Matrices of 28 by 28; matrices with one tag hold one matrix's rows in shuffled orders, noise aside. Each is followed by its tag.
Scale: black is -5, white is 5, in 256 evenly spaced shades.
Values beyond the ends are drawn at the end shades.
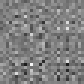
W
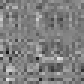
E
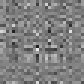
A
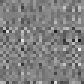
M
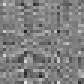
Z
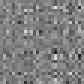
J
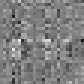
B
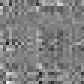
E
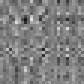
W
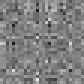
A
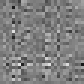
B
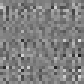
M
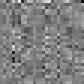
B
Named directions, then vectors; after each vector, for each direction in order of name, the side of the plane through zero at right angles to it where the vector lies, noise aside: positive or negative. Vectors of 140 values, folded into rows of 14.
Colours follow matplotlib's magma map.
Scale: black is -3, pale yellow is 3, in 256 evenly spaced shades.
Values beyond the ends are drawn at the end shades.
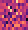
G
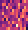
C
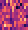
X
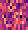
negative, positive, positive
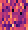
negative, negative, negative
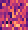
positive, positive, positive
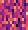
negative, negative, negative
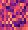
negative, negative, negative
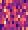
negative, negative, positive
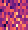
positive, positive, negative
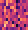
negative, negative, positive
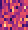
positive, negative, positive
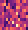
positive, positive, negative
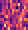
positive, negative, positive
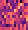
positive, negative, negative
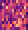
positive, positive, positive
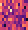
negative, positive, negative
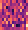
negative, negative, negative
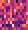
negative, negative, negative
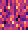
positive, positive, negative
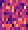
positive, positive, positive
